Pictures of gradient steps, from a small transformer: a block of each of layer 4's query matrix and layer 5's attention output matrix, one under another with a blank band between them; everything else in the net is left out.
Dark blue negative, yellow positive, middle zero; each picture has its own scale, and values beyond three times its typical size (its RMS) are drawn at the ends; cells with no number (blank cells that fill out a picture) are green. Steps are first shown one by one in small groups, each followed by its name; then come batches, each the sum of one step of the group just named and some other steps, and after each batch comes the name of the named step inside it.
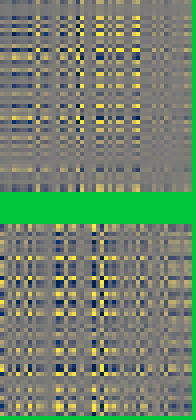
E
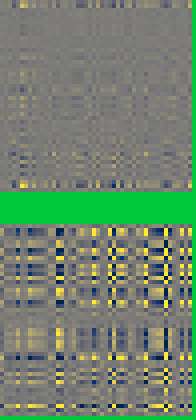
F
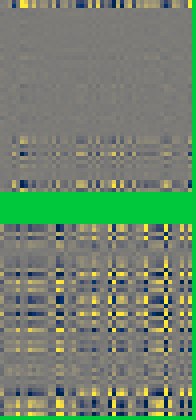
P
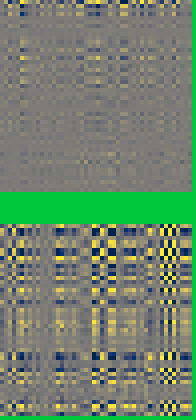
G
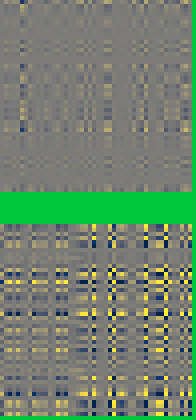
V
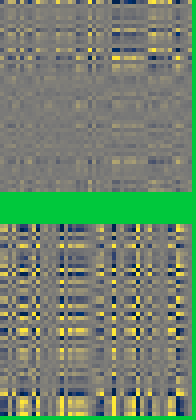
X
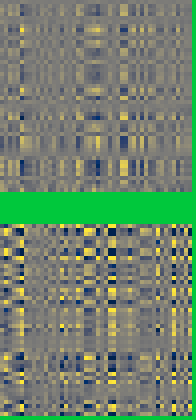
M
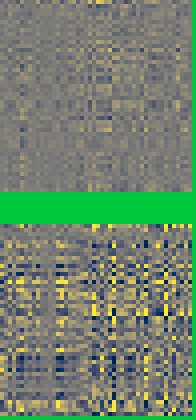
V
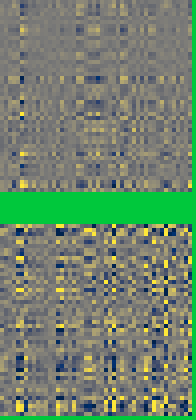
M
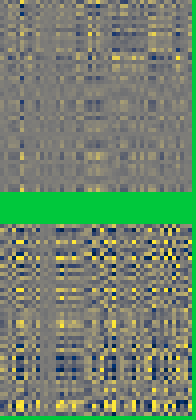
G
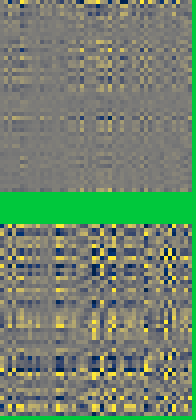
G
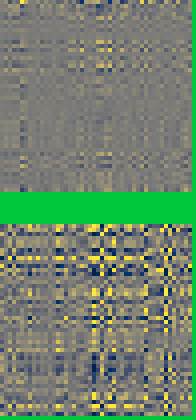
G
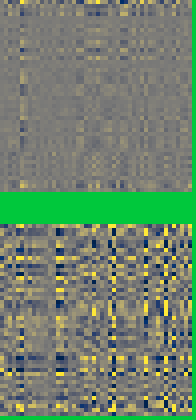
F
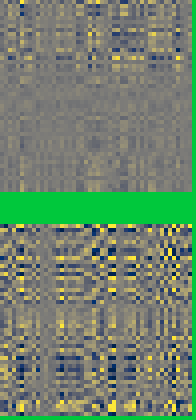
G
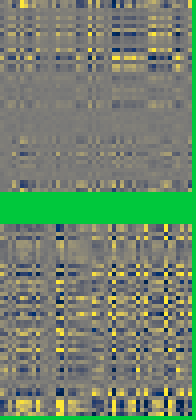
P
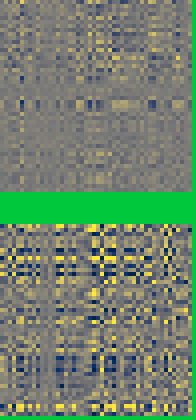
G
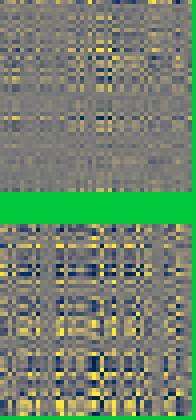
X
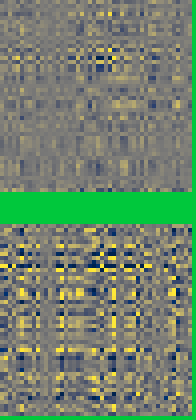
M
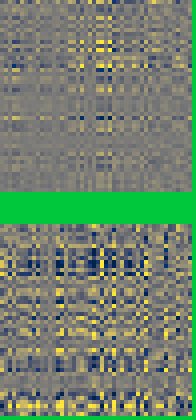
X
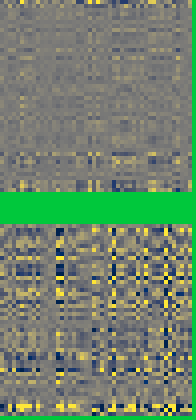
F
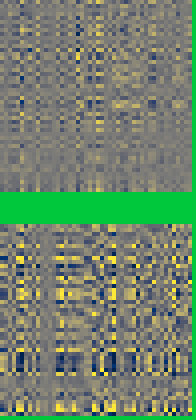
E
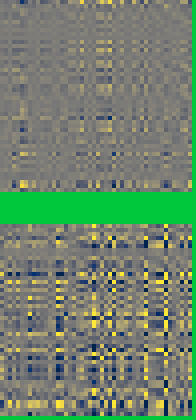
V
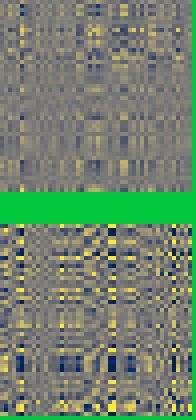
M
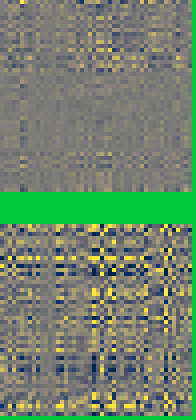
G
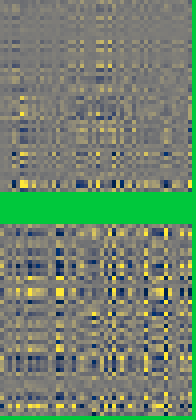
F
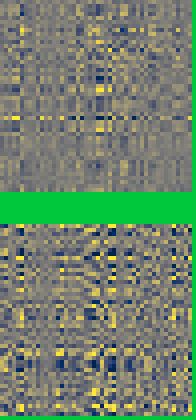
M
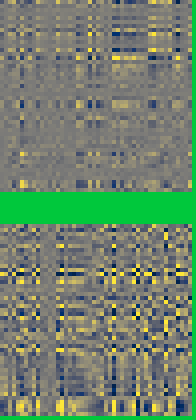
X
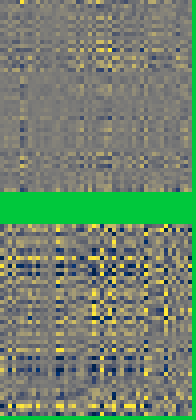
G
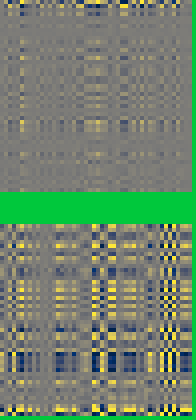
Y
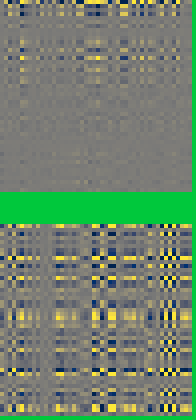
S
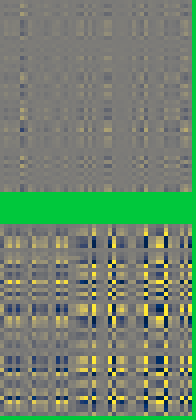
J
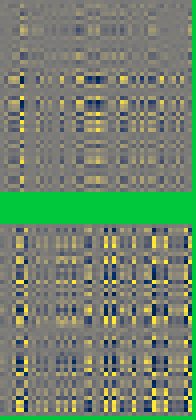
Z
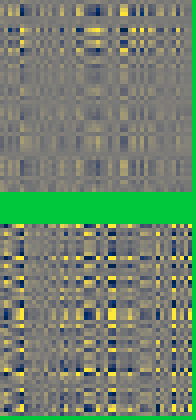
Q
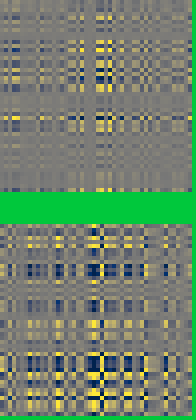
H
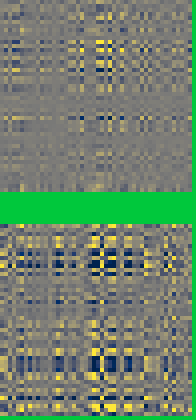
H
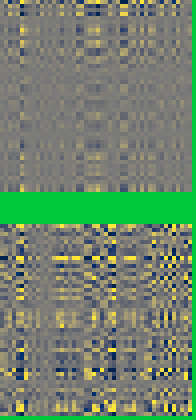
S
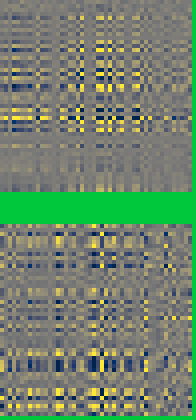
H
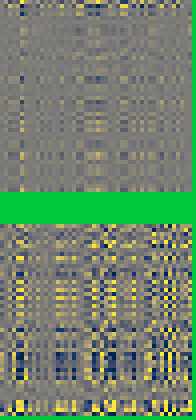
Y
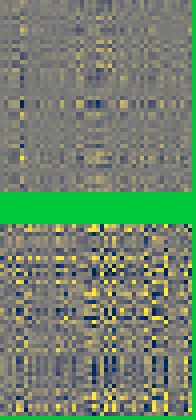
Z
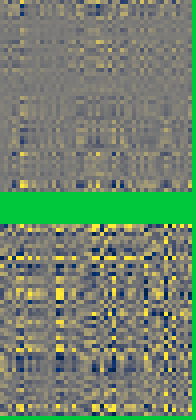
S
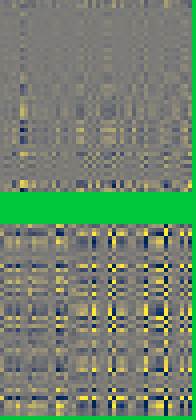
J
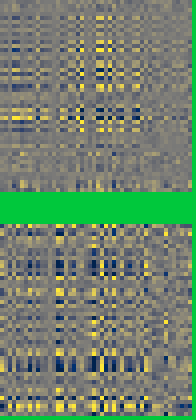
H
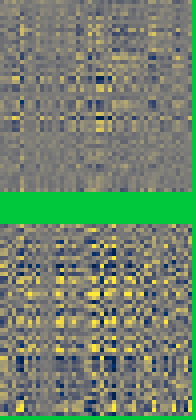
Z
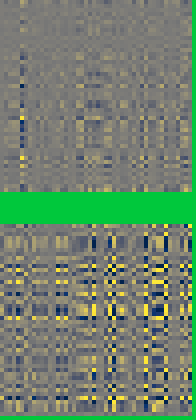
J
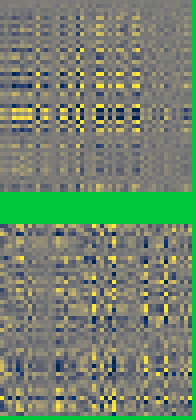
J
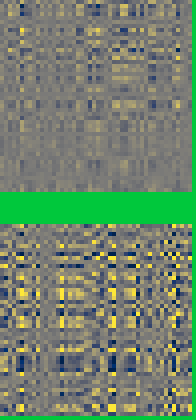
Q
